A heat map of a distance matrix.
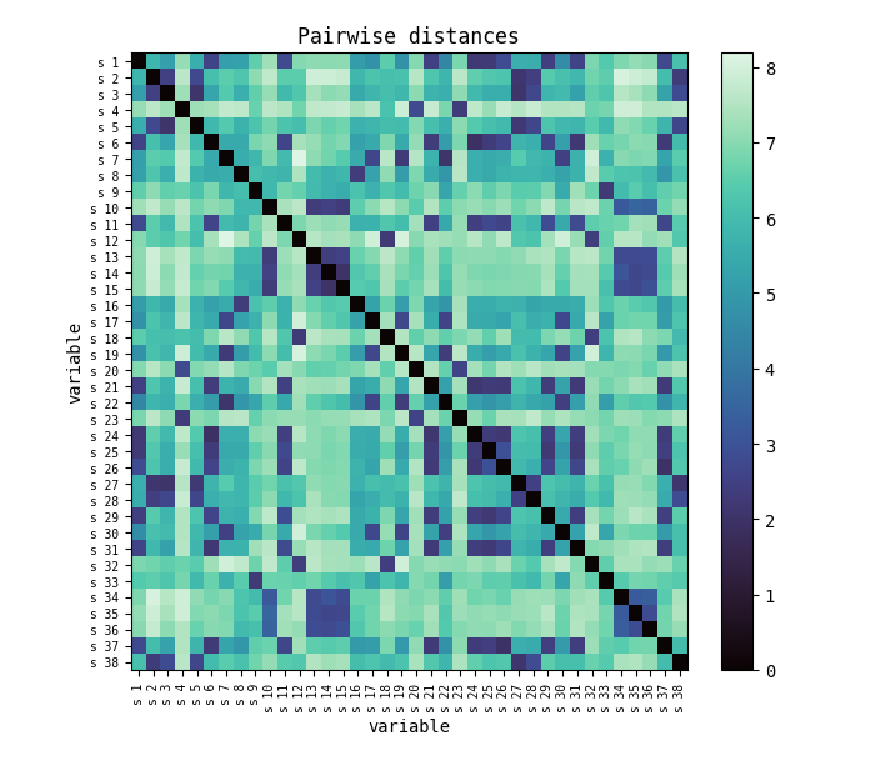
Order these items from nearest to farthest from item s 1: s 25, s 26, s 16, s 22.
s 25, s 26, s 22, s 16
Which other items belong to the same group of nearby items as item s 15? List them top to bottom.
s 10, s 13, s 14, s 34, s 35, s 36
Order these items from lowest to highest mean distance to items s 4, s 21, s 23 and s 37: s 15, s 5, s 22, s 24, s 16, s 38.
s 24, s 22, s 16, s 5, s 38, s 15
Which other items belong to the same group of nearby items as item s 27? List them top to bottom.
s 2, s 3, s 5, s 28, s 38
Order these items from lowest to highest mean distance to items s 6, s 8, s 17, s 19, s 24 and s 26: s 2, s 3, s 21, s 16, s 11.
s 21, s 11, s 16, s 3, s 2
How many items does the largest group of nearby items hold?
10
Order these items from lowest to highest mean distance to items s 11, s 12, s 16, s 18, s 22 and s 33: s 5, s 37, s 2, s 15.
s 37, s 5, s 2, s 15
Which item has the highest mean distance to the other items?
s 4
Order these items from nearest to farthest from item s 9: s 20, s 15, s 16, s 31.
s 15, s 16, s 20, s 31
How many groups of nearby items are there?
8
